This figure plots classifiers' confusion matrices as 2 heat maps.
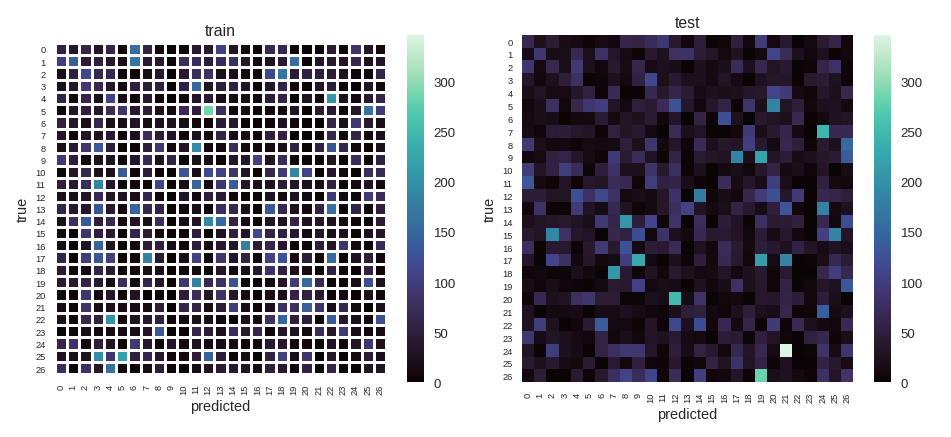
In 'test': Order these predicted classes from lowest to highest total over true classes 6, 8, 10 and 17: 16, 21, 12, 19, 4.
4, 12, 16, 21, 19
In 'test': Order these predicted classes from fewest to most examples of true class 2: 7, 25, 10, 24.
10, 7, 24, 25
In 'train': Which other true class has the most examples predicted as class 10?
19
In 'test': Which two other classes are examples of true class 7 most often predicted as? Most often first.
24, 18
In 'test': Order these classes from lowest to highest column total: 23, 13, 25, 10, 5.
23, 13, 5, 25, 10
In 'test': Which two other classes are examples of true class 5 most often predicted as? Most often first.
20, 12
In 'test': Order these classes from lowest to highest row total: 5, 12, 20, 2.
2, 20, 5, 12
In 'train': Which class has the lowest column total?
9
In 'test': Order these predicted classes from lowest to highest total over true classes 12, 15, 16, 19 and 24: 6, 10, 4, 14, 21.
10, 4, 6, 14, 21
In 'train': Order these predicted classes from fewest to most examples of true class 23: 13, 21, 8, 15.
13, 15, 21, 8
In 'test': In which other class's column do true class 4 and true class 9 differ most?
19
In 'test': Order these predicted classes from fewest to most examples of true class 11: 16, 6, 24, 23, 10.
23, 6, 24, 16, 10
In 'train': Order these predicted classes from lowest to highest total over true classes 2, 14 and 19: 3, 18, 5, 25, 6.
6, 5, 25, 3, 18
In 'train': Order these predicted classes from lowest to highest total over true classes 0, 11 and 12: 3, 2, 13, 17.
17, 2, 13, 3
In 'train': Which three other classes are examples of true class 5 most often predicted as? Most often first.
12, 25, 26
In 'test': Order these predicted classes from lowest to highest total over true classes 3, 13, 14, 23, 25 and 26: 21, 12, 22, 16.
22, 16, 21, 12
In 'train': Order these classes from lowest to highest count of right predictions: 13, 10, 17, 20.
20, 13, 17, 10
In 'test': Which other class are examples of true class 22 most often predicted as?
6
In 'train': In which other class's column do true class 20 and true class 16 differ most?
15
